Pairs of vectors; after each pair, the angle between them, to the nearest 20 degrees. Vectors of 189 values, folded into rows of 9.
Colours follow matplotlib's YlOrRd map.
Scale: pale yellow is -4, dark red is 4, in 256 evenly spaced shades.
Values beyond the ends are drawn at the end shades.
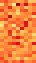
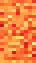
140 degrees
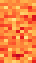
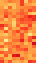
60 degrees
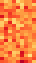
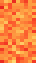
80 degrees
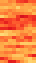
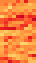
40 degrees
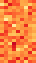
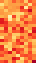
80 degrees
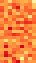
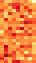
40 degrees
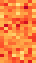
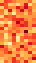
60 degrees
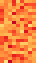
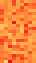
20 degrees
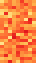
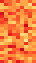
100 degrees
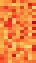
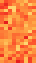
100 degrees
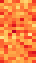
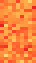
60 degrees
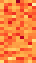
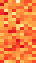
120 degrees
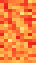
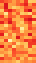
20 degrees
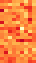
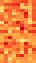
140 degrees
